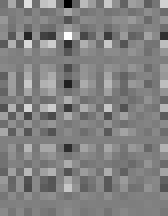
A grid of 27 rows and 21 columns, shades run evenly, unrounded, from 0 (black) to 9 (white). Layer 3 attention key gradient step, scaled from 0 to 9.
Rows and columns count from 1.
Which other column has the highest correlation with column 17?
15
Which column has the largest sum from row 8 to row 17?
4
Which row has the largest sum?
1
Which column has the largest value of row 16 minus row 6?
9
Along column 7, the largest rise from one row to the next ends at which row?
6
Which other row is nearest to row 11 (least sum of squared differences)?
19
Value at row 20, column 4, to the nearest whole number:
5
